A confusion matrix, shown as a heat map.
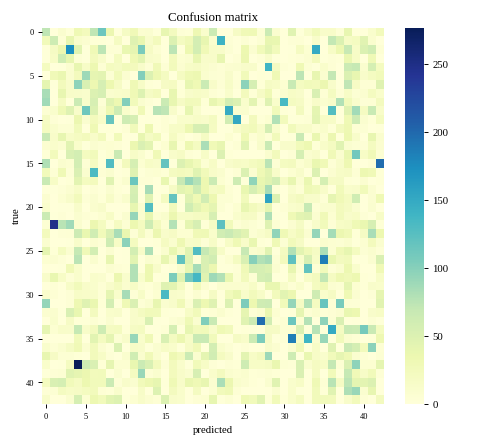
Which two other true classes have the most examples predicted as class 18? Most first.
28, 17
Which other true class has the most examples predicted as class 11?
17
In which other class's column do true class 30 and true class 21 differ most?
15
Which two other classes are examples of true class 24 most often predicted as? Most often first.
10, 8
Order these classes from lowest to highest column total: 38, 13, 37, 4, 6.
37, 13, 6, 38, 4
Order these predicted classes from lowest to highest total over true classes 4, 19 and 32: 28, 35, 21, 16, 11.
35, 21, 11, 16, 28
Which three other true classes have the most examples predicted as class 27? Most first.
33, 35, 26
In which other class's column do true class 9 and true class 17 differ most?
23
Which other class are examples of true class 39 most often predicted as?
12
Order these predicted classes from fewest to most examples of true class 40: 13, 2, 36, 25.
25, 13, 2, 36
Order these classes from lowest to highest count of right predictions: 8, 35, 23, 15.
8, 23, 35, 15
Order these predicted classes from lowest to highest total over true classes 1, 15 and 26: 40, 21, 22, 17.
40, 21, 22, 17
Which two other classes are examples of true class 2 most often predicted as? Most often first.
3, 34
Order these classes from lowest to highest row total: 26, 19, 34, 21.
21, 19, 34, 26
